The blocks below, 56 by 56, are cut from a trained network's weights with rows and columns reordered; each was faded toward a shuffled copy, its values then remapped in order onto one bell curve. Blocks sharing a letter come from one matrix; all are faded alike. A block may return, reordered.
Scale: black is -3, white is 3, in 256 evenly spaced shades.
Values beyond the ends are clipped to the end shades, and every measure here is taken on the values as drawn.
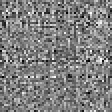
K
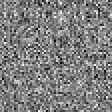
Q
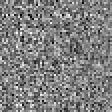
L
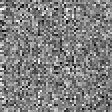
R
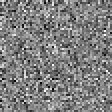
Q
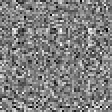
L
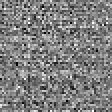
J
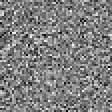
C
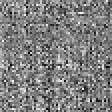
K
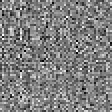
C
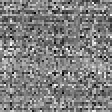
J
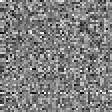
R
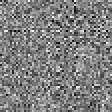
R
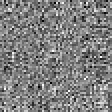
C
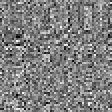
C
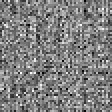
K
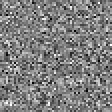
Q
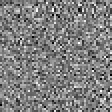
C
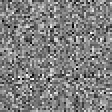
R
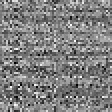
J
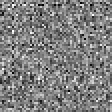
L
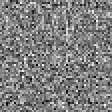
R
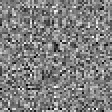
R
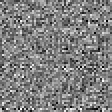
R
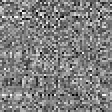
R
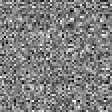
C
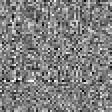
L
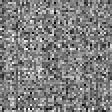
K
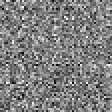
L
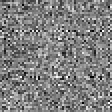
R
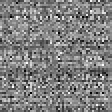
J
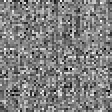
K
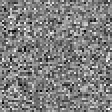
R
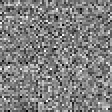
C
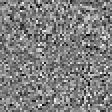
Q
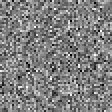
Q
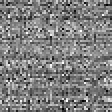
J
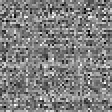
J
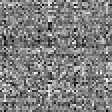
J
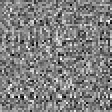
L
